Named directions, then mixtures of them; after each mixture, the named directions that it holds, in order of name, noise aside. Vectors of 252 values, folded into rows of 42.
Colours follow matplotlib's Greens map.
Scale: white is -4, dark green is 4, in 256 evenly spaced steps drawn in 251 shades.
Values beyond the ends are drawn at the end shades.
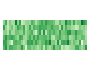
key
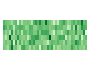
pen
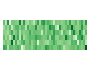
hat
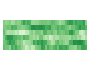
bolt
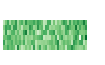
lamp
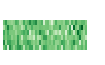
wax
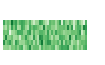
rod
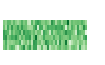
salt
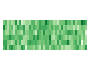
key, pen.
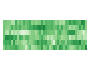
bolt, key.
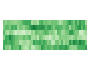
bolt.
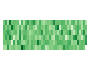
hat.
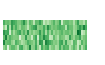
rod, salt, wax.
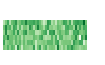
lamp.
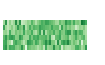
key.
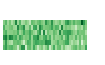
key, salt.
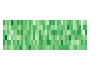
pen, rod.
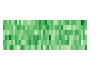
key, pen, salt.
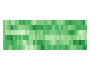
bolt.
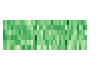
salt.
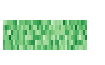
lamp, pen.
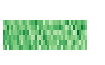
salt, wax.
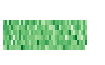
hat.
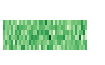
lamp, pen.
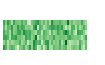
salt.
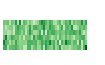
hat, key, rod.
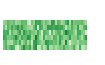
salt.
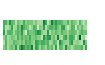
lamp.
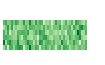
rod, wax.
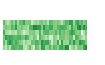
bolt, rod.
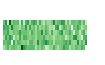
hat.
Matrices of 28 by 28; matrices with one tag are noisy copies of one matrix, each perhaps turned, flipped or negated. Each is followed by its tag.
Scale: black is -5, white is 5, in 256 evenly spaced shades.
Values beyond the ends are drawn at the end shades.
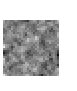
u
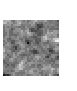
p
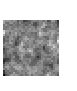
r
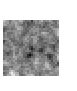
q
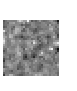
u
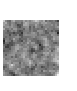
r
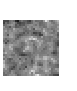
r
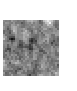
q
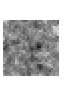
q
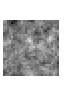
q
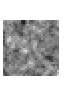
p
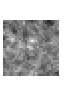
q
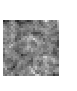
r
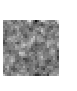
u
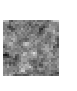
p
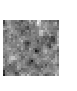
p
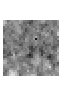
q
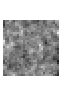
r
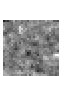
p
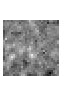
q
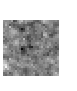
q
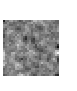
u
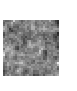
r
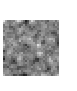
u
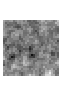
q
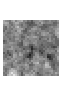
q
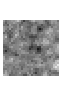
q
